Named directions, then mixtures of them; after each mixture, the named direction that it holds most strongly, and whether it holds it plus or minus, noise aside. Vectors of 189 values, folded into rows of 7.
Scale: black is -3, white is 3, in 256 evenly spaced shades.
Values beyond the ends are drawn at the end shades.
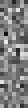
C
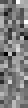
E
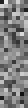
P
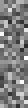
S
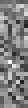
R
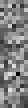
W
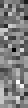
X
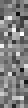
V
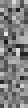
C, minus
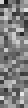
P, minus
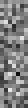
W, plus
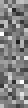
S, plus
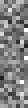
S, plus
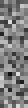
S, minus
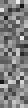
C, minus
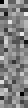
P, plus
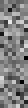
S, minus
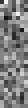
P, plus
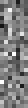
E, minus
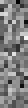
E, minus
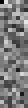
P, plus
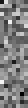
P, plus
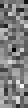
X, plus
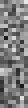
X, minus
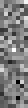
X, minus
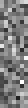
S, plus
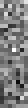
X, minus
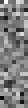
P, plus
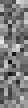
W, minus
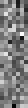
E, minus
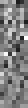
E, minus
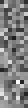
X, plus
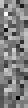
X, minus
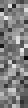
W, plus
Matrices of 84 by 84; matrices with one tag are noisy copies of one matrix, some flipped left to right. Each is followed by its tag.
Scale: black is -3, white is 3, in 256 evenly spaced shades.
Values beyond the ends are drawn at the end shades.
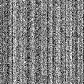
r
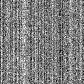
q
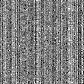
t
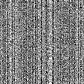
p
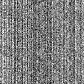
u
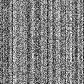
r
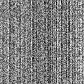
u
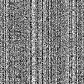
p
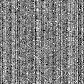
t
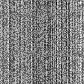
u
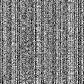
t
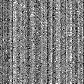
r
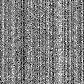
q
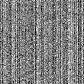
t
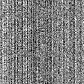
u
